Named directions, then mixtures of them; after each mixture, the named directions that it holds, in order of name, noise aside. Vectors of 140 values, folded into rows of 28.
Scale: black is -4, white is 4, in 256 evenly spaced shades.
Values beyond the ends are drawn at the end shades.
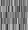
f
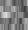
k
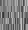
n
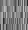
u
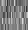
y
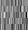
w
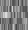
f, k.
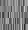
n.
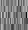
n, w.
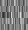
n, y.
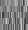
n.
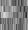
k, w.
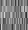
u, w.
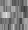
k.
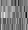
k, u, w.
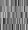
u, w.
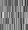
n.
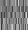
f, u, w.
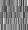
u.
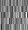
w.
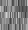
k, n, y.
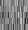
n.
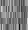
f, k, n.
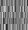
f, u.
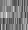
k, u.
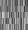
n.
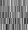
f, n, u.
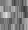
k.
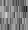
k, y.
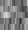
k.
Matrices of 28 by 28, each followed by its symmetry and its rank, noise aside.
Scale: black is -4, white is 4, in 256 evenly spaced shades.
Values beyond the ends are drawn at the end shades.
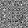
no symmetry, rank six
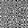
antisymmetric, rank four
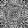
symmetric, rank four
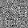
antisymmetric, rank six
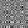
no symmetry, rank three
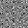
no symmetry, rank six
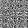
no symmetry, rank six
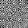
symmetric, rank four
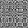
no symmetry, rank three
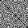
symmetric, rank four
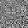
no symmetry, rank six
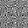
antisymmetric, rank four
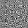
antisymmetric, rank six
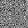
no symmetry, rank six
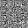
no symmetry, rank six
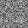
no symmetry, rank six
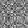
no symmetry, rank three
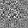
no symmetry, rank four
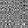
no symmetry, rank four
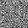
no symmetry, rank six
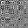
symmetric, rank three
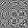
symmetric, rank four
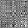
no symmetry, rank three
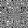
antisymmetric, rank four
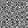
no symmetry, rank four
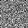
no symmetry, rank six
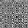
no symmetry, rank three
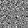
antisymmetric, rank four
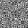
no symmetry, rank six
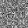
no symmetry, rank six
